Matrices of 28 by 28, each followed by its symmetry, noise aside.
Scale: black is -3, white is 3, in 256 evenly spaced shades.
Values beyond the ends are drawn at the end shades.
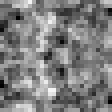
mirrored top to bottom.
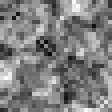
symmetric.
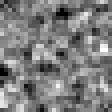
no symmetry.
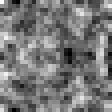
mirrored top to bottom.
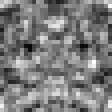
mirrored left to right.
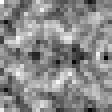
mirrored top to bottom.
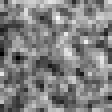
antisymmetric.
